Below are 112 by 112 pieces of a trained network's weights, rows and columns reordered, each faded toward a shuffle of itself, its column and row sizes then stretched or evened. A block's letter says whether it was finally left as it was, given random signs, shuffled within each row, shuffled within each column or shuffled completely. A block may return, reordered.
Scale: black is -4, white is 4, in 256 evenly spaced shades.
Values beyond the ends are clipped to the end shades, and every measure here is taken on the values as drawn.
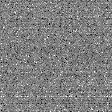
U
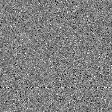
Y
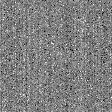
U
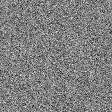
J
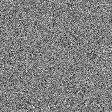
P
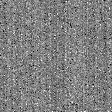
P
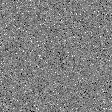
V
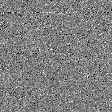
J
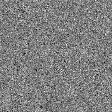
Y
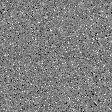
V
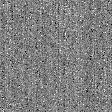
P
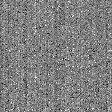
U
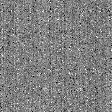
U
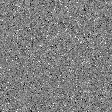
V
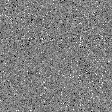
Y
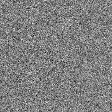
P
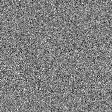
J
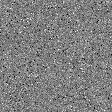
V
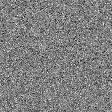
V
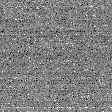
J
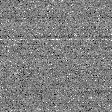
J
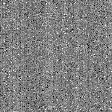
U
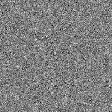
U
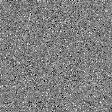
Y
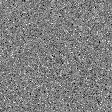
V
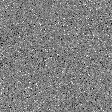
V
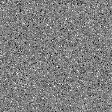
Y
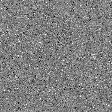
J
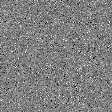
Y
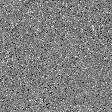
V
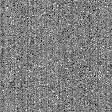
P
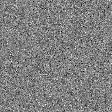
P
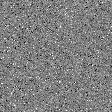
V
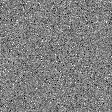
V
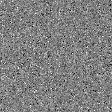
Y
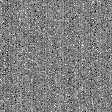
P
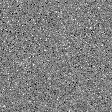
V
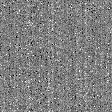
P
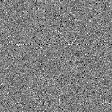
U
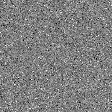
J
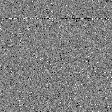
U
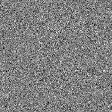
U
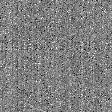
U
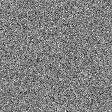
V
